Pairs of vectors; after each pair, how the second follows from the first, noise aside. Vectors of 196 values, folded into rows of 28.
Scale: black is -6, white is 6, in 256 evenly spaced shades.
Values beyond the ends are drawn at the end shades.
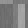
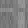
wrapped around, shrunk.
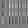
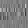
wrapped around, partly zeroed.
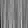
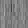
wrapped around, shrunk.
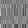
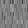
reversed, partly zeroed.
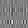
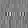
wrapped around, partly zeroed.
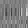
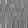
wrapped around, shrunk.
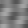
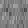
wrapped around, partly zeroed.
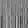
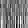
negated, scaled up.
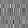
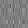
negated, shrunk.
